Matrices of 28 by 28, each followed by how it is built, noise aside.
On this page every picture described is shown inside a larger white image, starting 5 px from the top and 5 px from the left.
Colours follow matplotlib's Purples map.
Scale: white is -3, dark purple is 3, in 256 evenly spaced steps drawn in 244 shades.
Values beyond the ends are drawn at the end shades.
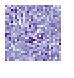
block diagonal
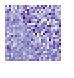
upper triangular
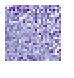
upper triangular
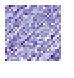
Hankel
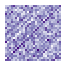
Hankel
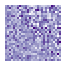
upper triangular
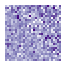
upper triangular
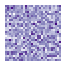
blocks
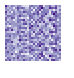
repeating rows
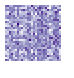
blocks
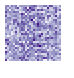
blocks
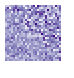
upper triangular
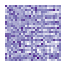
blocks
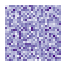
repeating rows
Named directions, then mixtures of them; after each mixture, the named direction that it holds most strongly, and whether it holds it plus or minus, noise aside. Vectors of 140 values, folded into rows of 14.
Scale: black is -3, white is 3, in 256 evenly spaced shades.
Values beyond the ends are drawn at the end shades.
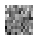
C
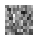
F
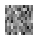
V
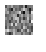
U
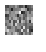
U, plus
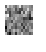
C, plus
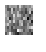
F, plus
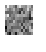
C, plus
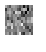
V, plus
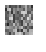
F, minus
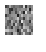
U, plus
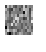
U, plus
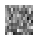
F, plus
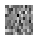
U, plus
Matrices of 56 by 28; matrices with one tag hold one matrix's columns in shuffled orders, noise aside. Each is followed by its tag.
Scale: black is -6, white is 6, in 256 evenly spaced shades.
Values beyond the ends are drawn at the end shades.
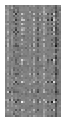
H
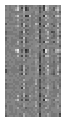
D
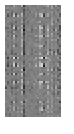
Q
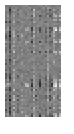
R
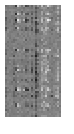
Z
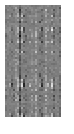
R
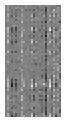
R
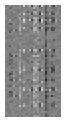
Z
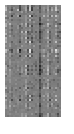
D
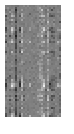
R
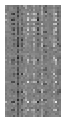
H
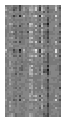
D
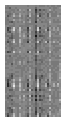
R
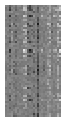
D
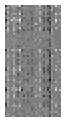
Z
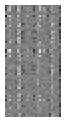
D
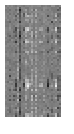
R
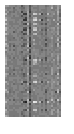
H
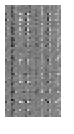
H
